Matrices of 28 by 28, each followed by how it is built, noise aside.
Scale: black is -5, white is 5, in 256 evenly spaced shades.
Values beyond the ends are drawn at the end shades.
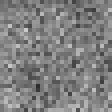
smooth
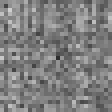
blocks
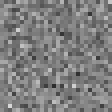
noise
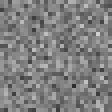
noise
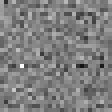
uneven rows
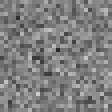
noise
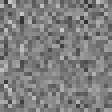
low rank
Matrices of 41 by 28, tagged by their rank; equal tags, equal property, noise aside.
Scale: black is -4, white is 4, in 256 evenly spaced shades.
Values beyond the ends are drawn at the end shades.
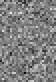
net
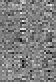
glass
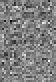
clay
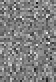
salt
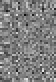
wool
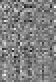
wool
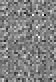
salt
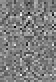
wool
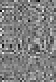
wool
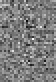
clay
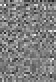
salt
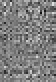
glass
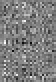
glass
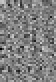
clay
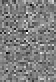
glass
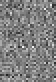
clay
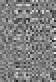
glass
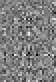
wool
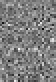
salt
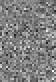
net
